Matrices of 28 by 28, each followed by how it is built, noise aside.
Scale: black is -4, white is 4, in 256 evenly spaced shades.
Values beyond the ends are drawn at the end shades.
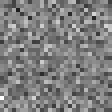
repeating columns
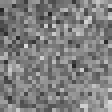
smooth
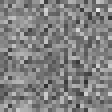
repeating rows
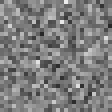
noise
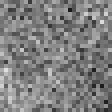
smooth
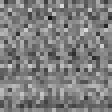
repeating columns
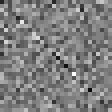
diagonal
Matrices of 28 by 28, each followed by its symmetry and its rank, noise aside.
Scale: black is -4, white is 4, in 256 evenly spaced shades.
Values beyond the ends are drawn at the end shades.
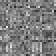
no symmetry, rank five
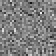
antisymmetric, rank six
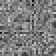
symmetric, rank six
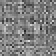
antisymmetric, rank six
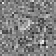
symmetric, rank six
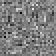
antisymmetric, rank six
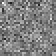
symmetric, rank six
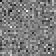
symmetric, rank seven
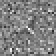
symmetric, rank five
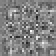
symmetric, rank six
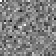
symmetric, rank seven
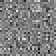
no symmetry, rank six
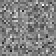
no symmetry, rank seven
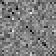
symmetric, rank seven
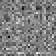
no symmetry, rank six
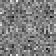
no symmetry, rank seven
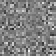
no symmetry, rank six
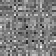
no symmetry, rank five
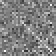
symmetric, rank five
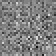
no symmetry, rank five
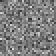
no symmetry, rank seven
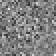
symmetric, rank six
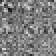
symmetric, rank five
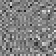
no symmetry, rank five
